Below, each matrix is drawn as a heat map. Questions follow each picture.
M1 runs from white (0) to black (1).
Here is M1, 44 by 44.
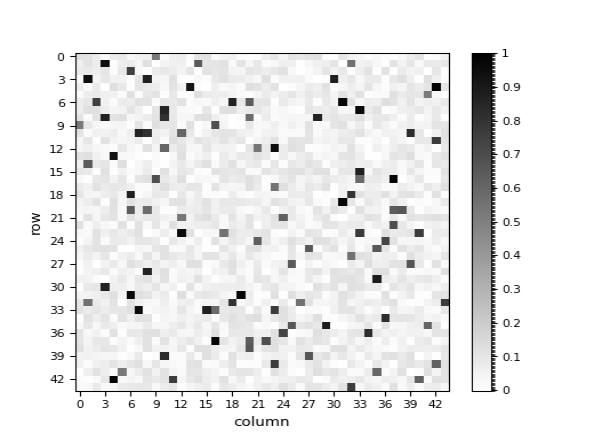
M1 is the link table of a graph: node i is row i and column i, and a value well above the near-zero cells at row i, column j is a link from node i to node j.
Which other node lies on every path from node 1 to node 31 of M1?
node 6
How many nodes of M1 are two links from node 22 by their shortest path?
2
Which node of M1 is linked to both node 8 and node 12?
node 10
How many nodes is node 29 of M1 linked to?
1
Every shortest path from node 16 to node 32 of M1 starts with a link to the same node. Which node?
node 37
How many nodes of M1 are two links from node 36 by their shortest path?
1
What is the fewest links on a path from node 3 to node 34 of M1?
7
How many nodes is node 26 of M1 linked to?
1
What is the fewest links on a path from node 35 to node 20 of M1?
6
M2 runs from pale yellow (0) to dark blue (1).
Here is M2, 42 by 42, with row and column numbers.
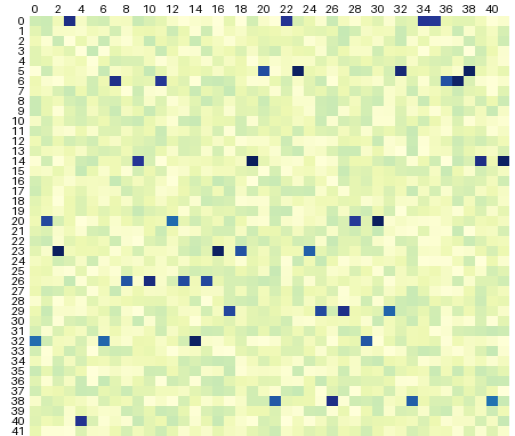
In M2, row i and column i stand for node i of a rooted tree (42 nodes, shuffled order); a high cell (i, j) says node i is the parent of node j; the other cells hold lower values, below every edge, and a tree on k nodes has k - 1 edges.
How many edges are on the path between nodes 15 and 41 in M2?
6
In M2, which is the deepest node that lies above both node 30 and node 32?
5
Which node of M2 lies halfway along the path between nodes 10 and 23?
38
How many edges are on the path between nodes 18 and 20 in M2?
3
